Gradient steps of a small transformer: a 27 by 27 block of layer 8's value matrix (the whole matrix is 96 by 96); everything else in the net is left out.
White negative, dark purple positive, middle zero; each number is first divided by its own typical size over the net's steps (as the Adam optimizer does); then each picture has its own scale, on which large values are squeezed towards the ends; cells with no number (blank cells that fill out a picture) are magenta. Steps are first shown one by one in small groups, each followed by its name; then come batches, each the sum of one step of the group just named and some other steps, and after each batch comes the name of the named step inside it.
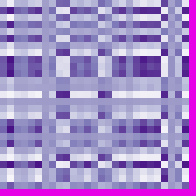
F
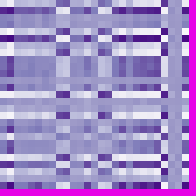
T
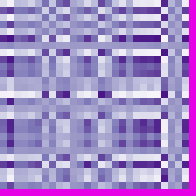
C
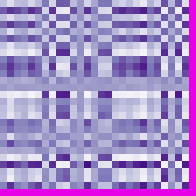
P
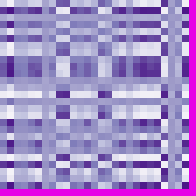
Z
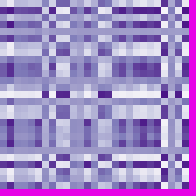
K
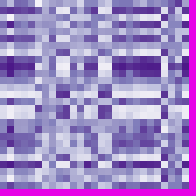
F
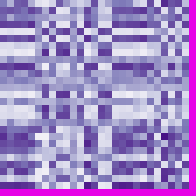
P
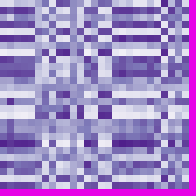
C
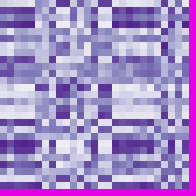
Z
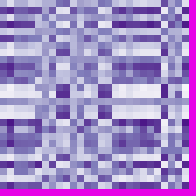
K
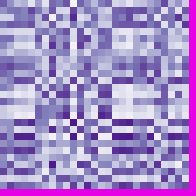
P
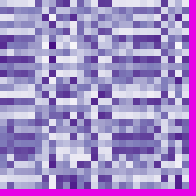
C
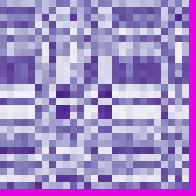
Z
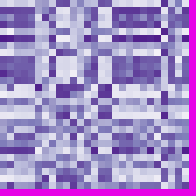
T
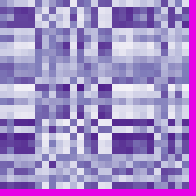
K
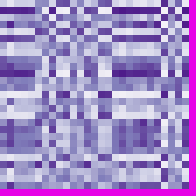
K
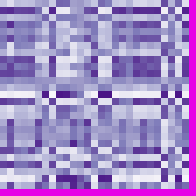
K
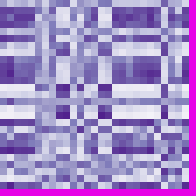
Z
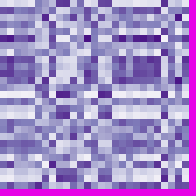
C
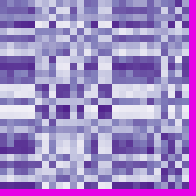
P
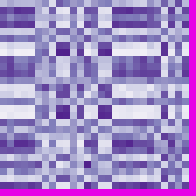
P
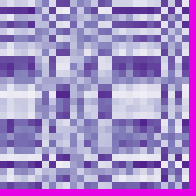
P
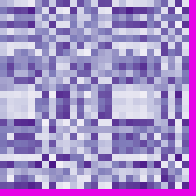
P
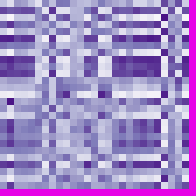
C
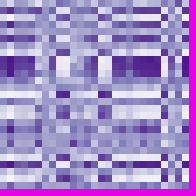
F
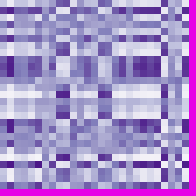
F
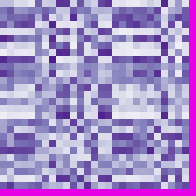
T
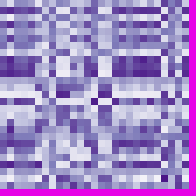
F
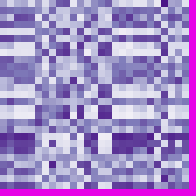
C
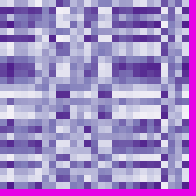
Z
